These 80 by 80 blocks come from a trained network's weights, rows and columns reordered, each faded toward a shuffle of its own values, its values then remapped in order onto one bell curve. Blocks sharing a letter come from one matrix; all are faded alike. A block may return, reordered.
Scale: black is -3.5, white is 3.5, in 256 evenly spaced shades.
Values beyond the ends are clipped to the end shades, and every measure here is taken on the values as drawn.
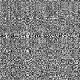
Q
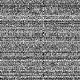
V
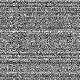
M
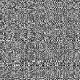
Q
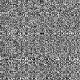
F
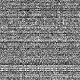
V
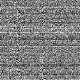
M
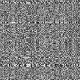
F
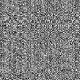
F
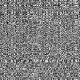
Q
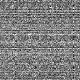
M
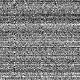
V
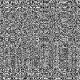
F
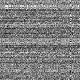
V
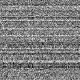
V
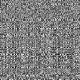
Q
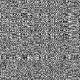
F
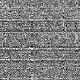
M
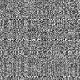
F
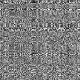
Q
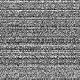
V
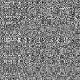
F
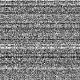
V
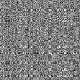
F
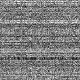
V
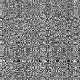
Q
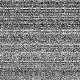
V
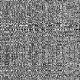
Q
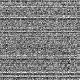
V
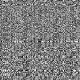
F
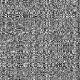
Q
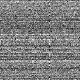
V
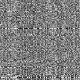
Q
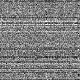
V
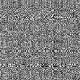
Q
